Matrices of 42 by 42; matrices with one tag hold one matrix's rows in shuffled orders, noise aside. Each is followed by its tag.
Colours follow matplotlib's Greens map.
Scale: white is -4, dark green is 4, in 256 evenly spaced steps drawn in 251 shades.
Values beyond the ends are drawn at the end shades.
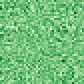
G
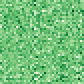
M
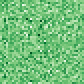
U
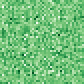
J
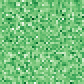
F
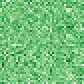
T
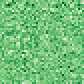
F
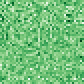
T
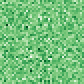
U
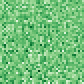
U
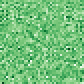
T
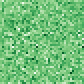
F
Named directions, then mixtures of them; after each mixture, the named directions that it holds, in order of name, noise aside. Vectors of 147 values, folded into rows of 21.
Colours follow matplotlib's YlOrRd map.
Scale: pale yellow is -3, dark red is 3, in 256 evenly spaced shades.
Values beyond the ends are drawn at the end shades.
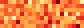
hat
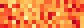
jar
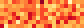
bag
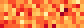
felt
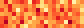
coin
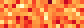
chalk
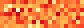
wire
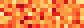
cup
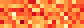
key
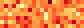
chalk.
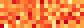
bag.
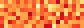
bag, hat.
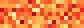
key.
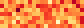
bag, chalk, coin.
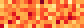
bag.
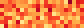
bag, cup, wire.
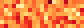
chalk.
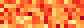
chalk, coin, cup.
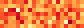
coin, wire.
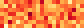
bag, chalk.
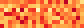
bag, cup, wire.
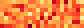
cup, felt, jar.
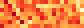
bag, coin, cup.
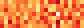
bag, hat, jar.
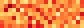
wire.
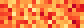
jar, key.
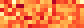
cup, hat.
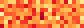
bag, cup.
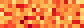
cup.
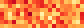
cup, felt, jar.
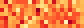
coin.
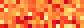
chalk, cup.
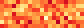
chalk, key.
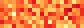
felt, jar, key.
